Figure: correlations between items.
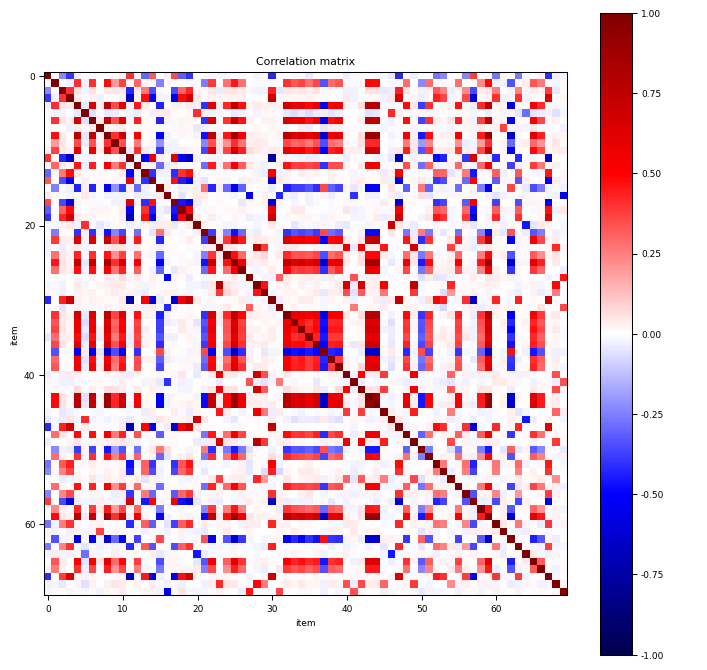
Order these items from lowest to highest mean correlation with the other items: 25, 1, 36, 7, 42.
7, 42, 1, 36, 25
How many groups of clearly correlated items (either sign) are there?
6
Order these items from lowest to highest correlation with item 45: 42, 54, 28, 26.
26, 54, 42, 28
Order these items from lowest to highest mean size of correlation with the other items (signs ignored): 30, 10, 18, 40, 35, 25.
40, 18, 30, 35, 10, 25
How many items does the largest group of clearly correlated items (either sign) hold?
32
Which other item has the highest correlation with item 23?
28
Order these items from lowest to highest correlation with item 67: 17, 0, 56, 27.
17, 0, 27, 56
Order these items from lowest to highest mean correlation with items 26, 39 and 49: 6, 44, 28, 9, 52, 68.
52, 68, 9, 28, 6, 44
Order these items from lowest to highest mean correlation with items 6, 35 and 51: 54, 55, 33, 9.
54, 9, 55, 33
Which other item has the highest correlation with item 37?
62
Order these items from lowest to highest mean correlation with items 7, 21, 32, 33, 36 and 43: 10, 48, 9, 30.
30, 9, 48, 10
